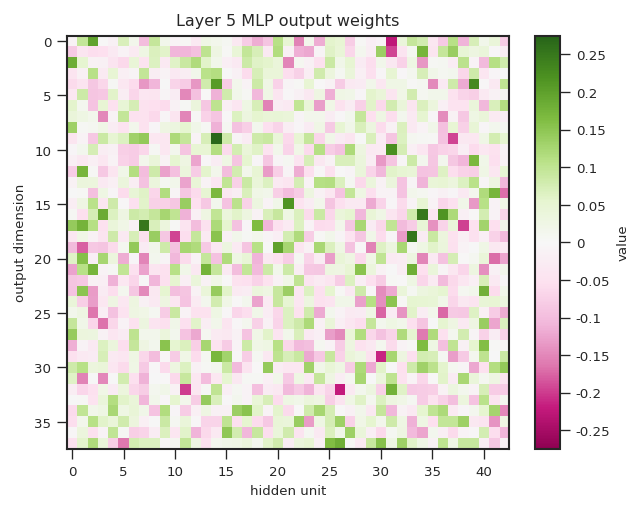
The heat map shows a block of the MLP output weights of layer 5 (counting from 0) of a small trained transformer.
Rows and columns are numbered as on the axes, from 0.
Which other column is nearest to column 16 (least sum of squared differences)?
4
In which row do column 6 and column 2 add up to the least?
23
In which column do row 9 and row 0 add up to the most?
14
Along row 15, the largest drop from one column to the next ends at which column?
22
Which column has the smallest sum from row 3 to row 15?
38
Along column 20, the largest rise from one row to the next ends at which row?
19
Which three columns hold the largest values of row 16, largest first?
34, 36, 3
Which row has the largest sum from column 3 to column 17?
9
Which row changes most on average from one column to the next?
17
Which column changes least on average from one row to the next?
8
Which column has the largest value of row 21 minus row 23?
2
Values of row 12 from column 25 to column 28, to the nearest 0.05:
-0.05 0 0 0.05
